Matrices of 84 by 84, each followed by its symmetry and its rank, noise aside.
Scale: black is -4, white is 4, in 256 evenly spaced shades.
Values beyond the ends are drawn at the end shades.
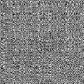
no symmetry, rank eight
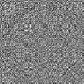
symmetric, rank six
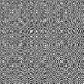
symmetric, rank four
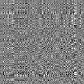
no symmetry, rank six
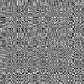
antisymmetric, rank four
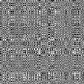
no symmetry, rank four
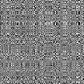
no symmetry, rank six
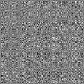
antisymmetric, rank six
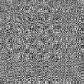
antisymmetric, rank six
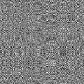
antisymmetric, rank eight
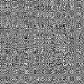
no symmetry, rank six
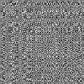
symmetric, rank six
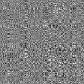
antisymmetric, rank six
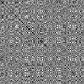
symmetric, rank six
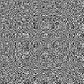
antisymmetric, rank eight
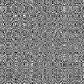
no symmetry, rank six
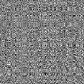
no symmetry, rank eight
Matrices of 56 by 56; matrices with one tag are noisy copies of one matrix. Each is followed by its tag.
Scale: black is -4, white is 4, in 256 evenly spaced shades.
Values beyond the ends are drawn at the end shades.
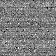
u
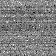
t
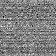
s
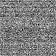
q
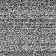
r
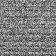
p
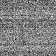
r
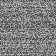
u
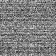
s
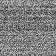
t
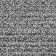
p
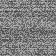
q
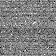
q
